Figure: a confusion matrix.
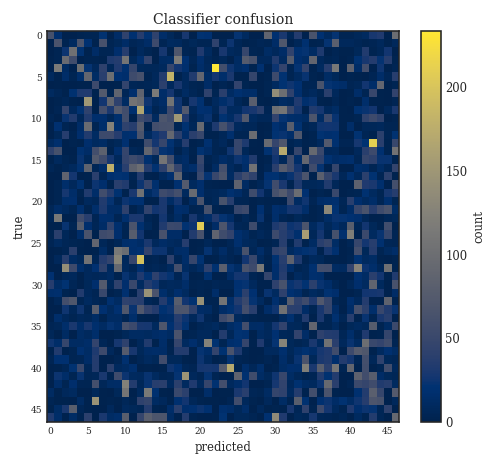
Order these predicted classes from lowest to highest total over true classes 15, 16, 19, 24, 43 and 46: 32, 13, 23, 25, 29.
29, 25, 23, 32, 13
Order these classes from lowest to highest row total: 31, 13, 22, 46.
22, 31, 46, 13
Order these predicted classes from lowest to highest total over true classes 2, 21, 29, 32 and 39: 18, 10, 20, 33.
18, 33, 10, 20
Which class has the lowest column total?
39
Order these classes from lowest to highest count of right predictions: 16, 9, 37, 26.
26, 9, 16, 37
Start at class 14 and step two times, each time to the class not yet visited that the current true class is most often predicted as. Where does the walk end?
13
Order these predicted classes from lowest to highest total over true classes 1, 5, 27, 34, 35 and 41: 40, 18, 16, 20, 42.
40, 42, 20, 18, 16
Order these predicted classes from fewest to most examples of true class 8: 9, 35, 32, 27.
32, 35, 9, 27
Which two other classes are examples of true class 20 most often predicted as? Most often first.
23, 32
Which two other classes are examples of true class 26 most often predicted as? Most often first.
9, 10
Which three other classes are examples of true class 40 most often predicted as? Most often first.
24, 34, 38
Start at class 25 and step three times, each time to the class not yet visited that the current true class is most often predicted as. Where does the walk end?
33
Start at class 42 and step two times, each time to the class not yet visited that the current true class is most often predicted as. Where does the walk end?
17
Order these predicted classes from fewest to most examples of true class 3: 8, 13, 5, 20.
5, 20, 8, 13
